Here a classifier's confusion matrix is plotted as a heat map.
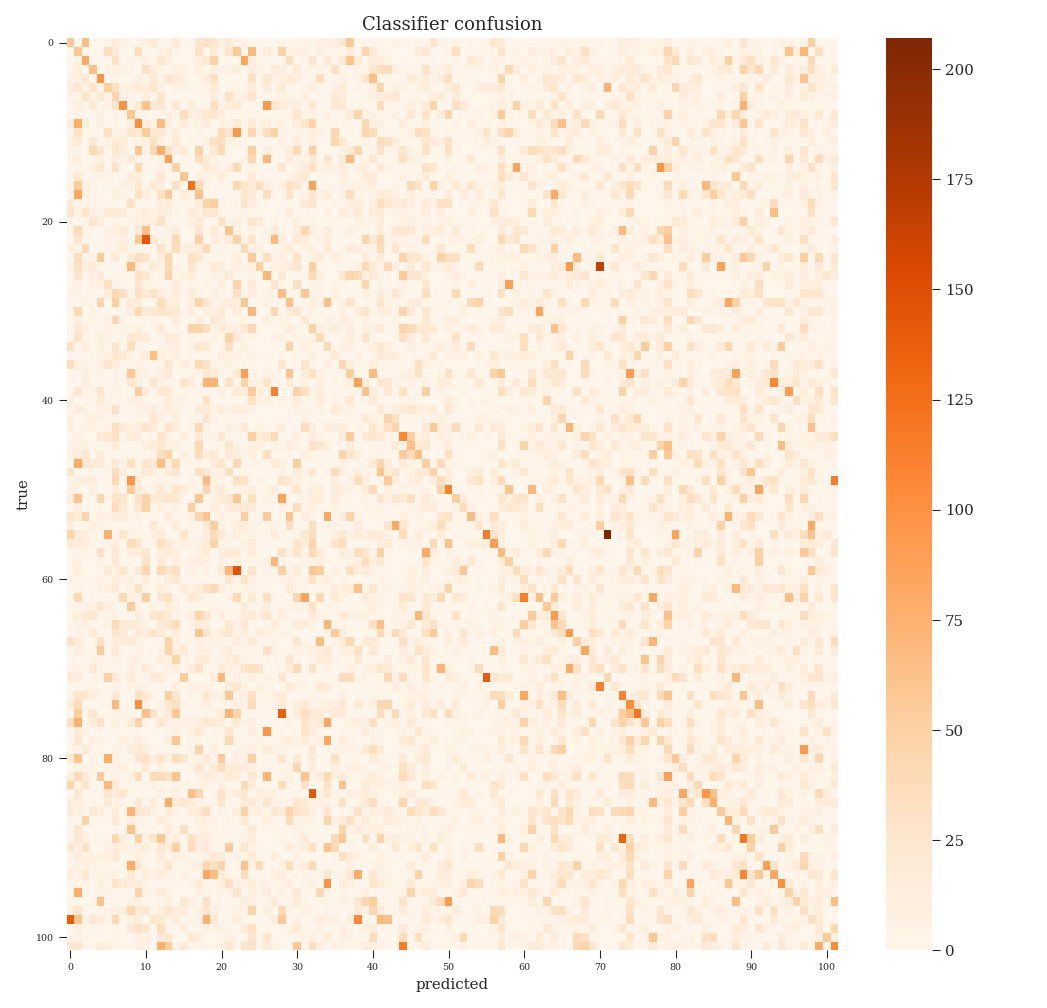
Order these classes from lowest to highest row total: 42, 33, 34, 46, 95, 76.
42, 33, 95, 34, 46, 76
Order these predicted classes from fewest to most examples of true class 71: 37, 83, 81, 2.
2, 83, 81, 37
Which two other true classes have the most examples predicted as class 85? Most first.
84, 17
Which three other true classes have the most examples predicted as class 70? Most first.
25, 72, 54
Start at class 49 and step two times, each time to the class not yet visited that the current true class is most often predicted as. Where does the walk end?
44
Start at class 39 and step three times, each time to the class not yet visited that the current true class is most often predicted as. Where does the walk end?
91
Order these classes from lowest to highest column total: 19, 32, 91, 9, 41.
19, 91, 41, 32, 9
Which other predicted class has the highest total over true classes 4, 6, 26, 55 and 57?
71
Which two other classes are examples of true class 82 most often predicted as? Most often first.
79, 26
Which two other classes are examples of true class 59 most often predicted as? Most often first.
22, 21
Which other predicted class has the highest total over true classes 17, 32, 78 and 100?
64
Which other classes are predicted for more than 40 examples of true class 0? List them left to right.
2, 37, 98
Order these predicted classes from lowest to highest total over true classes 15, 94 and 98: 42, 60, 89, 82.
89, 60, 42, 82
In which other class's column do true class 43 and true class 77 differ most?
26
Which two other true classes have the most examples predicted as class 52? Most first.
59, 100
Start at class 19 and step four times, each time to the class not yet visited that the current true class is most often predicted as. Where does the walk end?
60
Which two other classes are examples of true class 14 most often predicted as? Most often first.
78, 59
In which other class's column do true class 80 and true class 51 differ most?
5
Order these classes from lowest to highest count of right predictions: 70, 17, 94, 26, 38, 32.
70, 32, 17, 26, 38, 94
